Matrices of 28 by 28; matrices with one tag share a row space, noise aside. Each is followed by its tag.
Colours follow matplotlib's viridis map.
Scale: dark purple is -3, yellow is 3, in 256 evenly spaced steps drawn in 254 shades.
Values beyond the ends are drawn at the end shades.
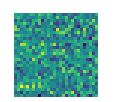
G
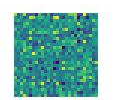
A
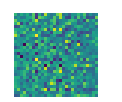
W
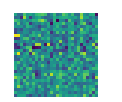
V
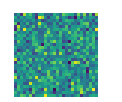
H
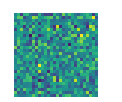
H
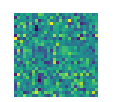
H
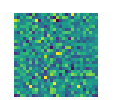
W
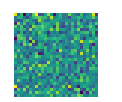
H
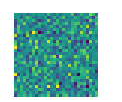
H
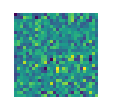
V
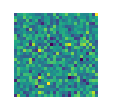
H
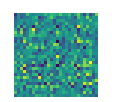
A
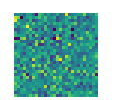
W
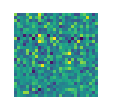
H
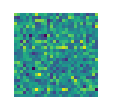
V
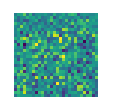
A
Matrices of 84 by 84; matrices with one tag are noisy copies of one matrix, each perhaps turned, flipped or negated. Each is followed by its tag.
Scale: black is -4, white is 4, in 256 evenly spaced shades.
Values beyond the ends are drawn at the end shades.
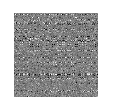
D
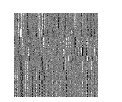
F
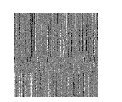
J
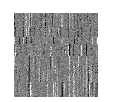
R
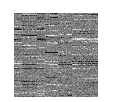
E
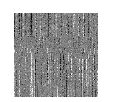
J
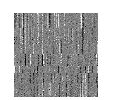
R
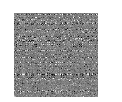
D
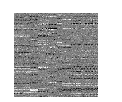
F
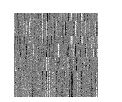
E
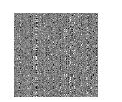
D
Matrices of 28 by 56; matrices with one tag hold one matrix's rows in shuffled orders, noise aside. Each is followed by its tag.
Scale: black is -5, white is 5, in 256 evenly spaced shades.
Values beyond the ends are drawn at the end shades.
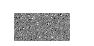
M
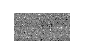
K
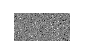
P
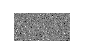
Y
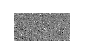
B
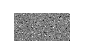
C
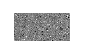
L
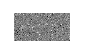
M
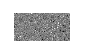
P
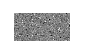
C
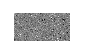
P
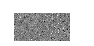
P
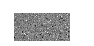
L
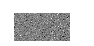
P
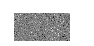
P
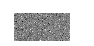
B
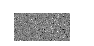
P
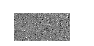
L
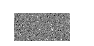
M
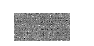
K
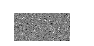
C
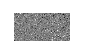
P
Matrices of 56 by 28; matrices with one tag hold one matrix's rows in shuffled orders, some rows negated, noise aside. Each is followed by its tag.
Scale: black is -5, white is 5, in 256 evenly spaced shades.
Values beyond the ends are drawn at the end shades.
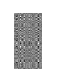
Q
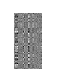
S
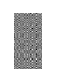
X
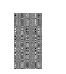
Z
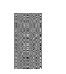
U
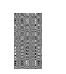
Z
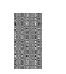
Z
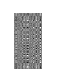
U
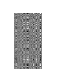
U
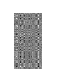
Q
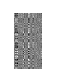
S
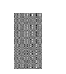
X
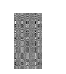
Z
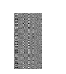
S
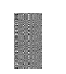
S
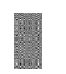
Q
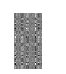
Z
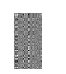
S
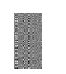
S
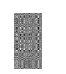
Q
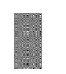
U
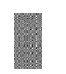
X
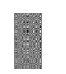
U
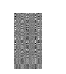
Z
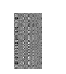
S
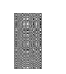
U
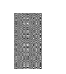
U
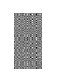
X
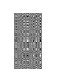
U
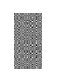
X
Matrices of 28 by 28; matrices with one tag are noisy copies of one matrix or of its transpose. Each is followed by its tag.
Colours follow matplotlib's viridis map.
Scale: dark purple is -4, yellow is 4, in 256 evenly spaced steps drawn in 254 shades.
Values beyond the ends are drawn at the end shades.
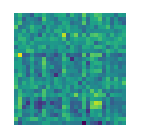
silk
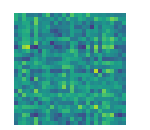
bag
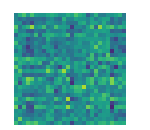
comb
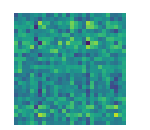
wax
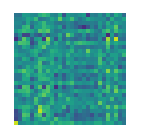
wax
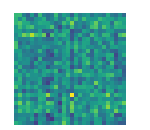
bag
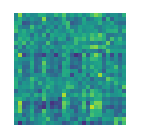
silk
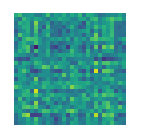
bag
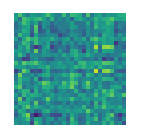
bag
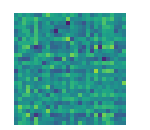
bag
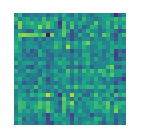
bag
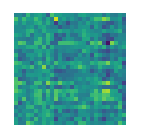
silk
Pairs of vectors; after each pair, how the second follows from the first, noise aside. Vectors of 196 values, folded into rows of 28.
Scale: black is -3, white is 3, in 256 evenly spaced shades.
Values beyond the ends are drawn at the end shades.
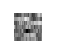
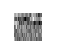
negated, partly zeroed.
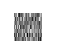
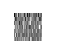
wrapped around, partly zeroed.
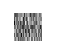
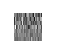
wrapped around, partly zeroed.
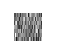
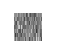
negated, shrunk.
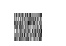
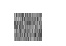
shrunk.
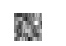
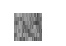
negated, shrunk.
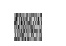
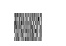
partly zeroed.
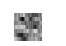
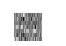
partly zeroed.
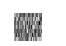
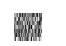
copied.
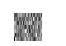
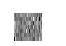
partly zeroed.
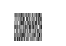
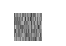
negated, shrunk.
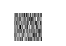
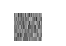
negated, shrunk.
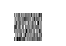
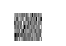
wrapped around, partly zeroed.
